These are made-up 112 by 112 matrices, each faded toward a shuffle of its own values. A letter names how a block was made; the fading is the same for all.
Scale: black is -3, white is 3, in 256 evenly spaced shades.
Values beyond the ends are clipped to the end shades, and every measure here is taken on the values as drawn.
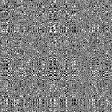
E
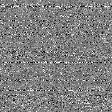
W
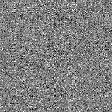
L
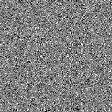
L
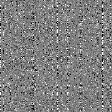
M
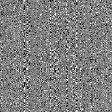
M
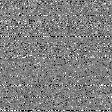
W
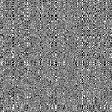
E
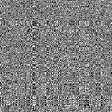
E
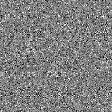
L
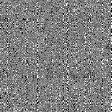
M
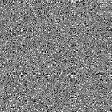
L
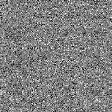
L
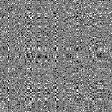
E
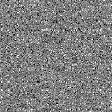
L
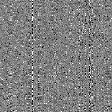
M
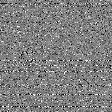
W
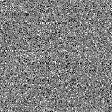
L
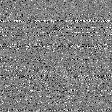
W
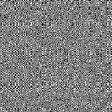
E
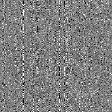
M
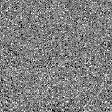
L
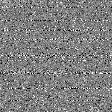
W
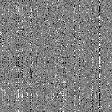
M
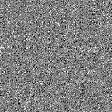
L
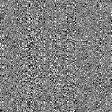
M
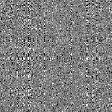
M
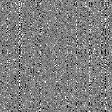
M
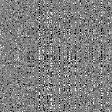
M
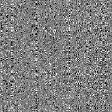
M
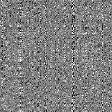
M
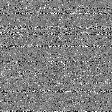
W
